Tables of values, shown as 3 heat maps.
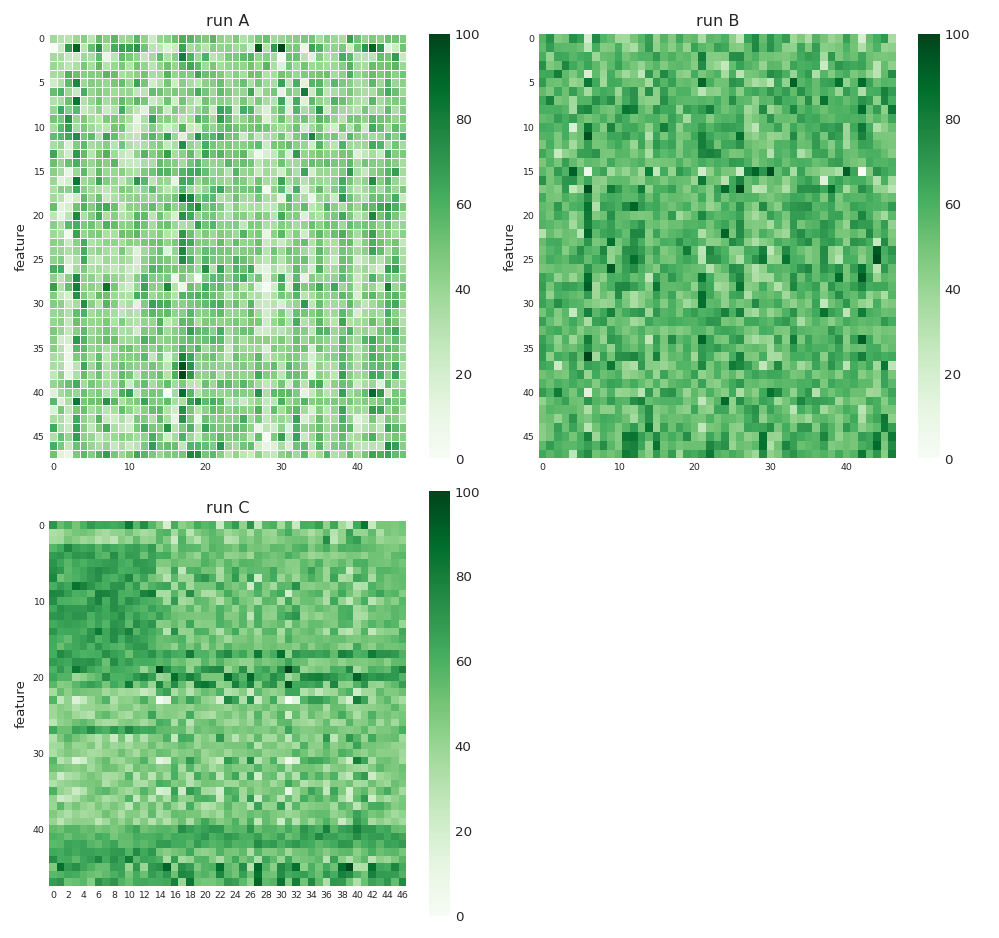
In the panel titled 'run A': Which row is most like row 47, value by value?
19
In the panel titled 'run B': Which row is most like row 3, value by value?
16
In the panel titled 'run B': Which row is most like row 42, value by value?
1
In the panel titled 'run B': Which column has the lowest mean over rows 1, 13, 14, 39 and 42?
42
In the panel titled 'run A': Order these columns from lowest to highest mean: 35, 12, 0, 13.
0, 13, 12, 35
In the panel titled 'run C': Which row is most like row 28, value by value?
2
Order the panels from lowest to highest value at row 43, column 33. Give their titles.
run A, run B, run C
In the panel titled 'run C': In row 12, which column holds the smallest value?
26
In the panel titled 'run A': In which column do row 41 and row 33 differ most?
3
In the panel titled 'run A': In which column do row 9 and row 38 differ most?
17
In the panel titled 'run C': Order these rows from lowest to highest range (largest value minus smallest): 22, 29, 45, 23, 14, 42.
42, 29, 22, 14, 45, 23
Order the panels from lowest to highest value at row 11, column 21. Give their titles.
run C, run A, run B
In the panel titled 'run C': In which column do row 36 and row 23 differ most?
31
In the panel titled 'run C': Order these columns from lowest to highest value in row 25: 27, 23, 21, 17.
21, 17, 23, 27
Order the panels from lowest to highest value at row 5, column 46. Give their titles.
run A, run C, run B
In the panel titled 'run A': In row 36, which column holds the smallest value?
2
